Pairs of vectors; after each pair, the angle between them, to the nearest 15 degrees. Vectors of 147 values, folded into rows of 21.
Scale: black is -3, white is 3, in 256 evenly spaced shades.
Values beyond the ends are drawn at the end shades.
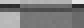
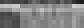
165 degrees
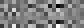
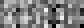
60 degrees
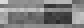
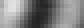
75 degrees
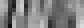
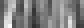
150 degrees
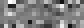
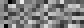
135 degrees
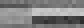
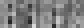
105 degrees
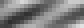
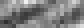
30 degrees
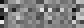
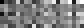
75 degrees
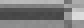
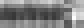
15 degrees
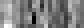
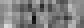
30 degrees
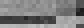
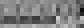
30 degrees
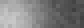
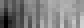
150 degrees
